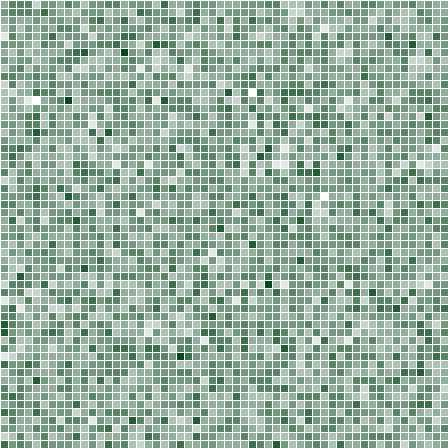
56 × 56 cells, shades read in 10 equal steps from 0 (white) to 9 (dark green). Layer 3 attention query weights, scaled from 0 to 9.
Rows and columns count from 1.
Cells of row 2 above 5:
9
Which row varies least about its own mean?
30
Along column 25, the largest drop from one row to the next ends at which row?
54
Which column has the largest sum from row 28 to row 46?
35
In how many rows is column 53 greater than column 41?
24
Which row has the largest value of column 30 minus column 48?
21
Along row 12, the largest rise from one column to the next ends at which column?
33
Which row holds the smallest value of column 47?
3
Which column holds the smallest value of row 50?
46
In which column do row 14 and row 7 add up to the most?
16
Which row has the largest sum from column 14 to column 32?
44
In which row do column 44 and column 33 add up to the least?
36
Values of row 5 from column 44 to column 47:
5 5 5 5
